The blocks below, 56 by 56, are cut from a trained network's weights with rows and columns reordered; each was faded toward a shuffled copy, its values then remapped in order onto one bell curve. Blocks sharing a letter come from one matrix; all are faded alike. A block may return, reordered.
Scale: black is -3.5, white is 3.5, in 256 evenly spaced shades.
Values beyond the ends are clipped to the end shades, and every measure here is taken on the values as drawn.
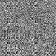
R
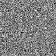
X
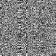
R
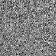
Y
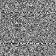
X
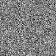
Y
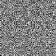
R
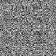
R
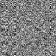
R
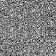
Y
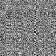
R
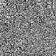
X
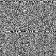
X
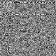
X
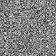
Y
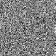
Y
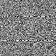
X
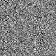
Y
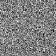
Y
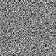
R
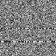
X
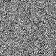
X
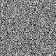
X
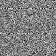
X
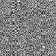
R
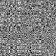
R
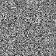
Y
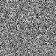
Y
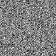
Y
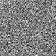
X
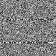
X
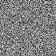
Y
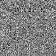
X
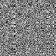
R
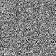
Y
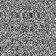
R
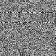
X
